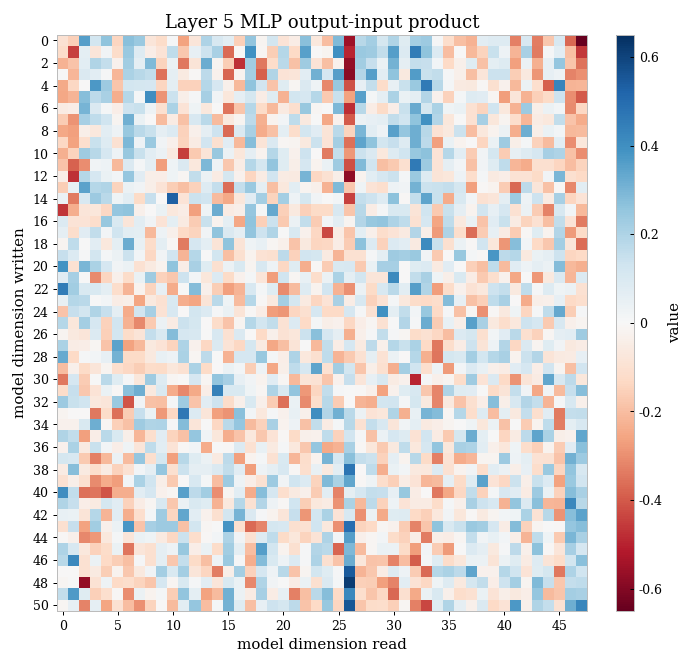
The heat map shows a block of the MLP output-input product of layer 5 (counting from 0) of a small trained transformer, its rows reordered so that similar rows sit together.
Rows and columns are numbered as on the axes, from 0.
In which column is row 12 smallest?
26
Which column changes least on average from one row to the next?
46
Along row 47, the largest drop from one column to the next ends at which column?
27
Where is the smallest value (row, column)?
0, 47
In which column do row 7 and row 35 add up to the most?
33
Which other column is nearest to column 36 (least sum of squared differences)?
20
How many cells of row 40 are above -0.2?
38
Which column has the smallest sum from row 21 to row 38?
6
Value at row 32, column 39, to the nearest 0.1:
0.3
